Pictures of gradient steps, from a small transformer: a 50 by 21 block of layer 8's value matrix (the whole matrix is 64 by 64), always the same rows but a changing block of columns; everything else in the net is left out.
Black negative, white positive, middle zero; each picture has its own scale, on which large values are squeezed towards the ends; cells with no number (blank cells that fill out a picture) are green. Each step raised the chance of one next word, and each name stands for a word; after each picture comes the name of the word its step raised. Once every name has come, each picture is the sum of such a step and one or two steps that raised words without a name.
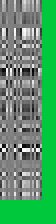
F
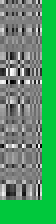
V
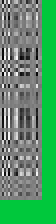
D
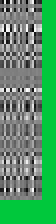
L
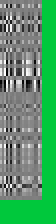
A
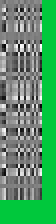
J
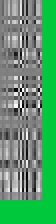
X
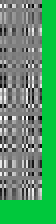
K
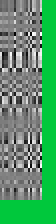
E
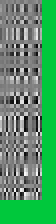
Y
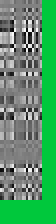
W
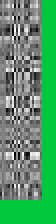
V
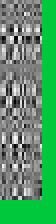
V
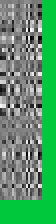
W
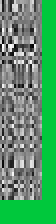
K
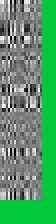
L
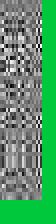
W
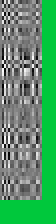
E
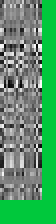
K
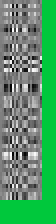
J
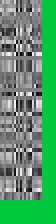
Y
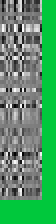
L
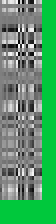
L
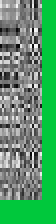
K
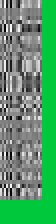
A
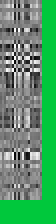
D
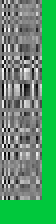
J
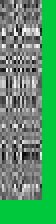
V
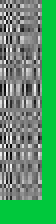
A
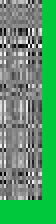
F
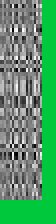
V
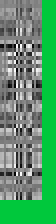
J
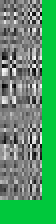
E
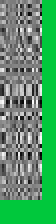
Y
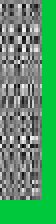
K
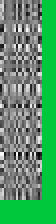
J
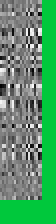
F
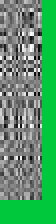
D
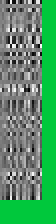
L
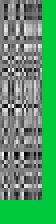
J
